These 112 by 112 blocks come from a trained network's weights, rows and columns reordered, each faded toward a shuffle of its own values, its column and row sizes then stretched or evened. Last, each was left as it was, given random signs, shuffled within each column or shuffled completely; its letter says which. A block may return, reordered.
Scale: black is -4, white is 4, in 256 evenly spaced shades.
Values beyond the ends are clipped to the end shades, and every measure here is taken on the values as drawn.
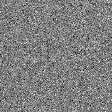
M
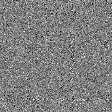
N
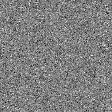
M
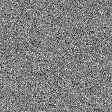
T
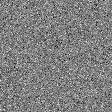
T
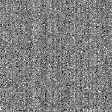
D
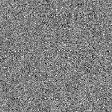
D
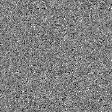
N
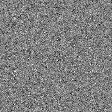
M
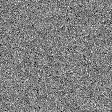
T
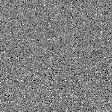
N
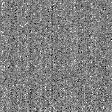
D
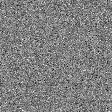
T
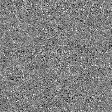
N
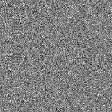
D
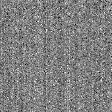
D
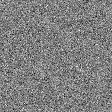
T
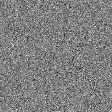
M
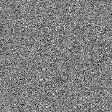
N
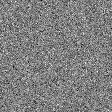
T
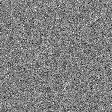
T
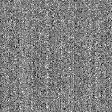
D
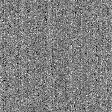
M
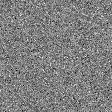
T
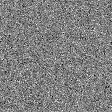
T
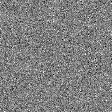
M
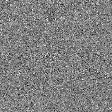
N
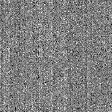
D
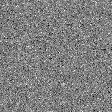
T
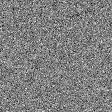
T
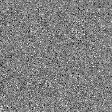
N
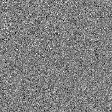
N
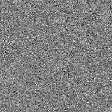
D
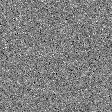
T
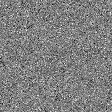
T
